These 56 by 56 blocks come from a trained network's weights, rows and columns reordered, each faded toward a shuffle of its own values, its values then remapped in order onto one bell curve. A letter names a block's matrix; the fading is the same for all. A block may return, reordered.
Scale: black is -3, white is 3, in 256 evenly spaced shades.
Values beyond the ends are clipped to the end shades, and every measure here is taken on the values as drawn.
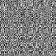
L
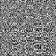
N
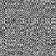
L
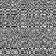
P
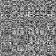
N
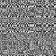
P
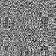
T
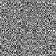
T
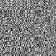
T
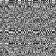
P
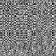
L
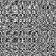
L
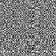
T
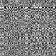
P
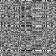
P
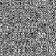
T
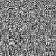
N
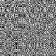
T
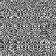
P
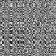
L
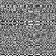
P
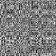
N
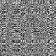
L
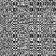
L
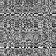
P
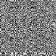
N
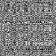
N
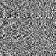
T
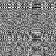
P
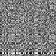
P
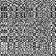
L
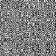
N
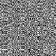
N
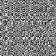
L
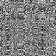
N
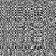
L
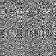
N
